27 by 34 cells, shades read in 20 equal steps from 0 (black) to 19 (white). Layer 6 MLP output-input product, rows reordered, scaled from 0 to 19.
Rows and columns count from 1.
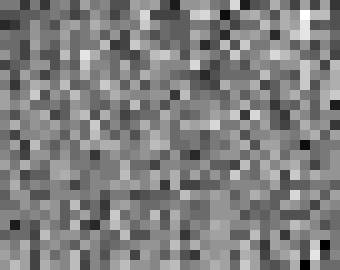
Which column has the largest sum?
30
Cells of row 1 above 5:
27
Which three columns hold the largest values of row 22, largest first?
12, 16, 18
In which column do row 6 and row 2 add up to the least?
23
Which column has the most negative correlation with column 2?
31
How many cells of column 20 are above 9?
13
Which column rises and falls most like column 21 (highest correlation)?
22
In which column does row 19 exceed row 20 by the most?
14
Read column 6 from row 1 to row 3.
9 9 6
